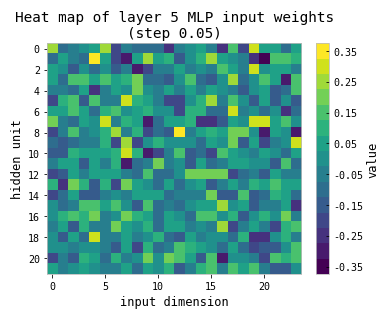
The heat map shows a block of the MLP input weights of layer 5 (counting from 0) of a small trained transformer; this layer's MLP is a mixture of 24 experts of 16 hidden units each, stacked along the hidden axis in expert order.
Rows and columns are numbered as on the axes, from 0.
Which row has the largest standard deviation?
1
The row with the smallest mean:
14
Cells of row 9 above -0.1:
16
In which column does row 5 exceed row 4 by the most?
4
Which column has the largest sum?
17
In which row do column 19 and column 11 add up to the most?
7
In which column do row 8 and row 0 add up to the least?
11
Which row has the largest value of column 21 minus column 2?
20
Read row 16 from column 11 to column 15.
0.05 0 -0.1 0.15 0.15
